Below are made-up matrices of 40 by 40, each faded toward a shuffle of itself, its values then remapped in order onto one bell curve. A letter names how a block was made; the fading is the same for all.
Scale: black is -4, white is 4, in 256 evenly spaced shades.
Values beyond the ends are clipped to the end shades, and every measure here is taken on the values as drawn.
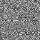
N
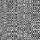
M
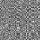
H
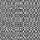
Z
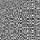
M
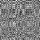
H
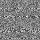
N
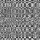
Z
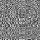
H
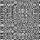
M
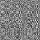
H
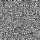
N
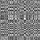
Z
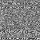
N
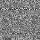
N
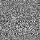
N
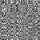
H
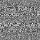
N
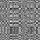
Z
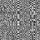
M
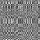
Z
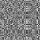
M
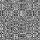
M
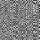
M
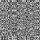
H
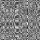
M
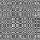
Z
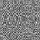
H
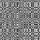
Z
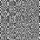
M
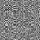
H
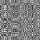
M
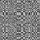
Z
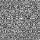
N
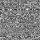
N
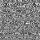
N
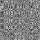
H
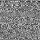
N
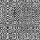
M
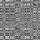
Z
